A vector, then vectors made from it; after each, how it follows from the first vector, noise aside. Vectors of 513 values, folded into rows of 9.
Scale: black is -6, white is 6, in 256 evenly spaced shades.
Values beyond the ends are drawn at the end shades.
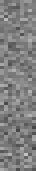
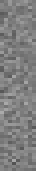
wrapped around, negated, shrunk.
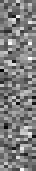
wrapped around, negated, scaled up.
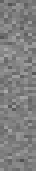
wrapped around, negated, shrunk.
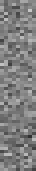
copied.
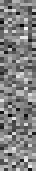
wrapped around, negated, scaled up.
